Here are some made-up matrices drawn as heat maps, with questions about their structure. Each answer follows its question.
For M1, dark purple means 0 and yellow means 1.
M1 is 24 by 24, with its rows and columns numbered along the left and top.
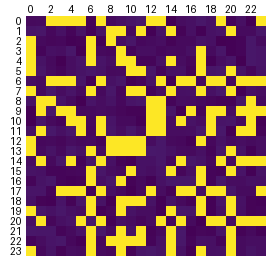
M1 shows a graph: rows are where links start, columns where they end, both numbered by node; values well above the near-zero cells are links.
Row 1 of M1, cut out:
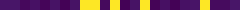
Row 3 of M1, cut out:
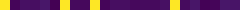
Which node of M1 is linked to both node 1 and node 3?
node 9
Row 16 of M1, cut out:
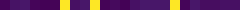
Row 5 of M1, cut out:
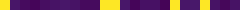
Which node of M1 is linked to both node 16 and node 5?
node 17
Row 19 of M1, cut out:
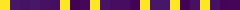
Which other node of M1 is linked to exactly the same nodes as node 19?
node 23
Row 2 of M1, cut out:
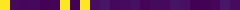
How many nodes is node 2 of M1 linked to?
3
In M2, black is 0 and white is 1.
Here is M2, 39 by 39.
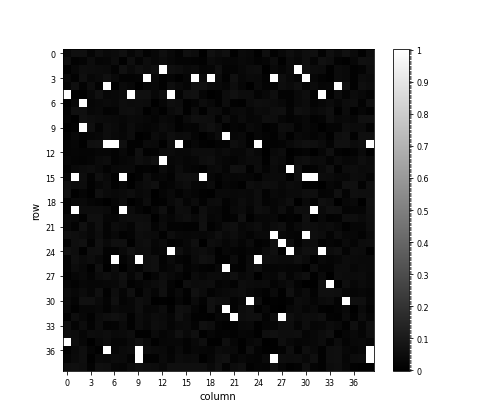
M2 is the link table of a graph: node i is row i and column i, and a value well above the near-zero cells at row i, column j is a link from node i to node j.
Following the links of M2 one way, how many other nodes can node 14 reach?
2
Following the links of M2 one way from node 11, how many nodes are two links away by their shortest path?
6
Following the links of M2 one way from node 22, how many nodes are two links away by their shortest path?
3
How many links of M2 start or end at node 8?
1
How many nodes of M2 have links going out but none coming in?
9
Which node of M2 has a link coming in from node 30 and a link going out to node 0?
node 35
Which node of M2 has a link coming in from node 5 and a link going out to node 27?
node 32
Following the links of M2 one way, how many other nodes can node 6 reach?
3
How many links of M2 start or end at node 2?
4
